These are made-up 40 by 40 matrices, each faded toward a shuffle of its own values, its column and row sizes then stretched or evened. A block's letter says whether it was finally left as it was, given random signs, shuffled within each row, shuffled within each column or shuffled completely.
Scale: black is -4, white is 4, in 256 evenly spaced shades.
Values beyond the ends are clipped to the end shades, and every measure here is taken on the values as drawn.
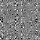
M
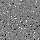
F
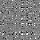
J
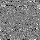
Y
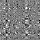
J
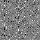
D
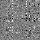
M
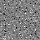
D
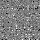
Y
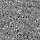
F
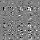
J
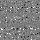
Y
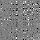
J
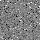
F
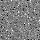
F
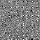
M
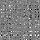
J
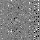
D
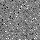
F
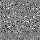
Y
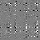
J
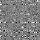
M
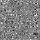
M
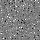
F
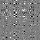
J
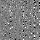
D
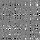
J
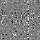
J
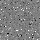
F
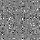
M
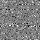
Y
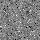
F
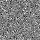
F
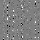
D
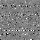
Y
